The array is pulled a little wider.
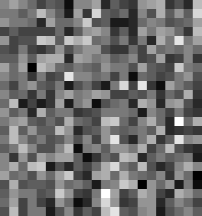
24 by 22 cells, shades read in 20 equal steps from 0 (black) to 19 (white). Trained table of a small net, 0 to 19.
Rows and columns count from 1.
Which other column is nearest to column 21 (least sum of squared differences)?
1
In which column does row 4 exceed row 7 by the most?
22
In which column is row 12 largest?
2
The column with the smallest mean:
15
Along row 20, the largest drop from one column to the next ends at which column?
9
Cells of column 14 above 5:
18
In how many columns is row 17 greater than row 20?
8
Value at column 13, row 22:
12
